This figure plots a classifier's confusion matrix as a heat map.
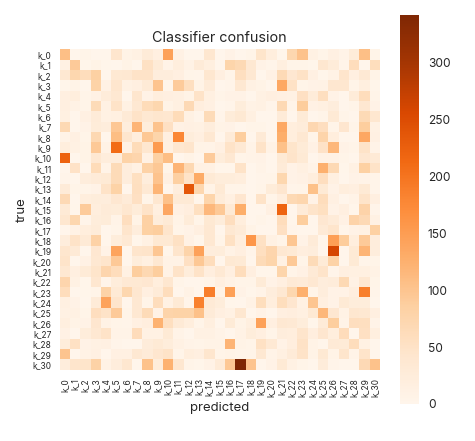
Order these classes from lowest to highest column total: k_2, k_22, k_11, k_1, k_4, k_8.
k_2, k_1, k_4, k_22, k_11, k_8
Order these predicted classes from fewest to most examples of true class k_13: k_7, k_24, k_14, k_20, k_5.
k_14, k_20, k_7, k_5, k_24
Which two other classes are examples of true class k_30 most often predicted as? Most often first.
k_17, k_10
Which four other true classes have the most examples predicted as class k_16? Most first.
k_23, k_28, k_30, k_1
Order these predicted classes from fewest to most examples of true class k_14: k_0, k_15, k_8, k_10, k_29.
k_8, k_15, k_29, k_0, k_10
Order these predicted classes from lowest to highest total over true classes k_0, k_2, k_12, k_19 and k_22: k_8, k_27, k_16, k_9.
k_16, k_27, k_8, k_9
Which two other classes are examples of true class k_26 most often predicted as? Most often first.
k_19, k_9
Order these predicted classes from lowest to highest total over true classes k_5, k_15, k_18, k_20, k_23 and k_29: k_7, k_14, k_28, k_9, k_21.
k_28, k_7, k_9, k_21, k_14
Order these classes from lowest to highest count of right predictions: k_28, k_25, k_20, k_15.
k_28, k_20, k_15, k_25
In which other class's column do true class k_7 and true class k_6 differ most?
k_21
